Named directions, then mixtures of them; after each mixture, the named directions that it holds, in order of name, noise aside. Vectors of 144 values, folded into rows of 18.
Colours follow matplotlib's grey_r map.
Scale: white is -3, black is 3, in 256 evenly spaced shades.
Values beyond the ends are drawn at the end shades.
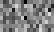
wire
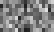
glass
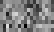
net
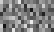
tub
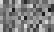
tub, wire.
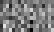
tub.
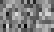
net.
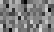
glass, tub, wire.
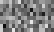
tub.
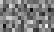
tub.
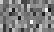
glass, tub, wire.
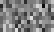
glass, net, tub.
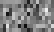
glass, net.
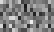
glass, tub.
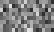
glass, tub, wire.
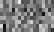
net, tub, wire.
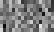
net, tub, wire.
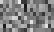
glass, tub.
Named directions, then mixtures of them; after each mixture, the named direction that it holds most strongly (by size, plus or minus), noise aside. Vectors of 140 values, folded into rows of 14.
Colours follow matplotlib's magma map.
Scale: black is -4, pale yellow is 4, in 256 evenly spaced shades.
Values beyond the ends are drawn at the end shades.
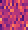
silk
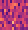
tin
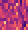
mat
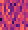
tin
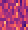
mat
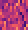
mat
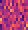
silk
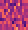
tin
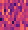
tin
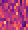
mat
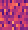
tin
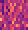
tin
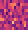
tin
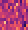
mat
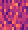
tin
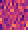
silk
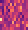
silk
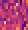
mat
